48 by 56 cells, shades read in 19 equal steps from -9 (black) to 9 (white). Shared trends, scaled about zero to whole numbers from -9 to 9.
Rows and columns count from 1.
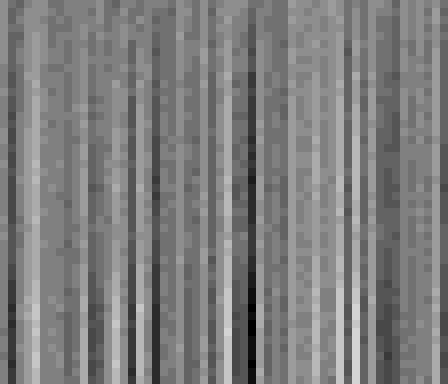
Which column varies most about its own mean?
32
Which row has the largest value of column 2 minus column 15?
1
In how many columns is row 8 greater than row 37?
24
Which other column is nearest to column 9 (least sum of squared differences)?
34
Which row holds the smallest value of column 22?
2
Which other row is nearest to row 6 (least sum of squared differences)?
12
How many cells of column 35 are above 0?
1
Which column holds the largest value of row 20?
45
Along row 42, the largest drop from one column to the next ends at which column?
30
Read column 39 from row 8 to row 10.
0 1 0
